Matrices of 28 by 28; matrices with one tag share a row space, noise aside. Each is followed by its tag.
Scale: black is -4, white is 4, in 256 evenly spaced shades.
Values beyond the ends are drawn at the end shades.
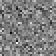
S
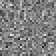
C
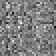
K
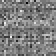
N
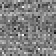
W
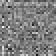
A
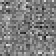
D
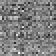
W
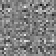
D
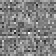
W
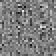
S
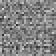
N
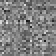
D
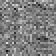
K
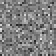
S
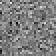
S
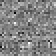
W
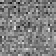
W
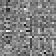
D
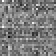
A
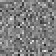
C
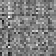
A
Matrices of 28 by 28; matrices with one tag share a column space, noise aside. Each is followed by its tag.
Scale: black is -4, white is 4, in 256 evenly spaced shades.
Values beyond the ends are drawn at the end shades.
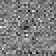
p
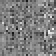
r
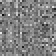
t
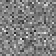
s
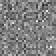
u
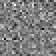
u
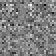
u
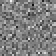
u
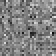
r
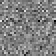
p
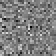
p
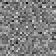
s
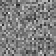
u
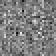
r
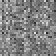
r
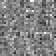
r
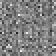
t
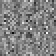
r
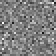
s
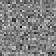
p
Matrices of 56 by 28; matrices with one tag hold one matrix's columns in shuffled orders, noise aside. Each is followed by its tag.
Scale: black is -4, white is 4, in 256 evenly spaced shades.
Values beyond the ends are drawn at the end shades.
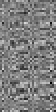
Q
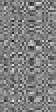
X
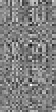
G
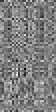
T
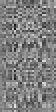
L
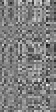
G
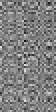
X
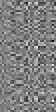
X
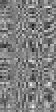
L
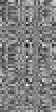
G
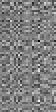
X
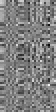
G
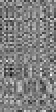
T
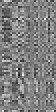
T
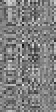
G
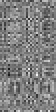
T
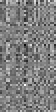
G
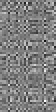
X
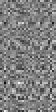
Q
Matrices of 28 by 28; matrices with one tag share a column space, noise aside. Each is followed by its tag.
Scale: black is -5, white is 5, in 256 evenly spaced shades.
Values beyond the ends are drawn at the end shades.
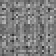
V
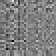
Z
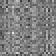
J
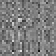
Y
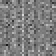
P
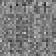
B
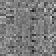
V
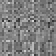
Y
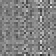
J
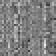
B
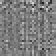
Z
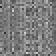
J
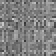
Y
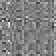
Y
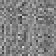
V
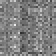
J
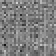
P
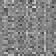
J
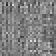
B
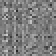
V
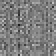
P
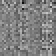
Z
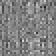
B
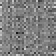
J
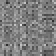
P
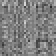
B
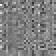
Z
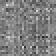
V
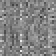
V
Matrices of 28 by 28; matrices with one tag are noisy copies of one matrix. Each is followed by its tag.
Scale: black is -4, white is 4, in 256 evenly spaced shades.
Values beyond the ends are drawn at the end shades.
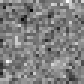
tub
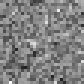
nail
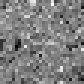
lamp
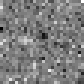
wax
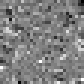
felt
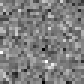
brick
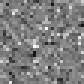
nail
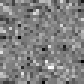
brick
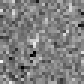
nail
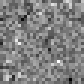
tub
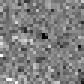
wax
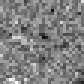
wax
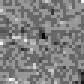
wax
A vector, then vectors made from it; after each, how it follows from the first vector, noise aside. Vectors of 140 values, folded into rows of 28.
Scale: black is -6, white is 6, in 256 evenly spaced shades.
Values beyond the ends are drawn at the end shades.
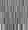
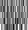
scaled up.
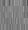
reversed, negated, shrunk.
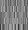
negated.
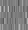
wrapped around, negated, partly zeroed.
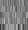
negated.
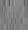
reversed, negated, shrunk.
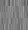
reversed, negated, shrunk.
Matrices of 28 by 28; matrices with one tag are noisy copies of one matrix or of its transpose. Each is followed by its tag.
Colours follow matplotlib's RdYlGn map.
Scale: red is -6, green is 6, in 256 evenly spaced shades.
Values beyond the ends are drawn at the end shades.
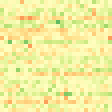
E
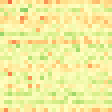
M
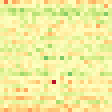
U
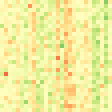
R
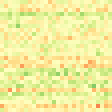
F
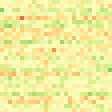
E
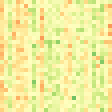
M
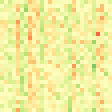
E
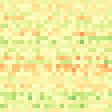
R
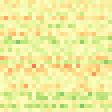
R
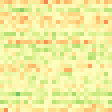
M
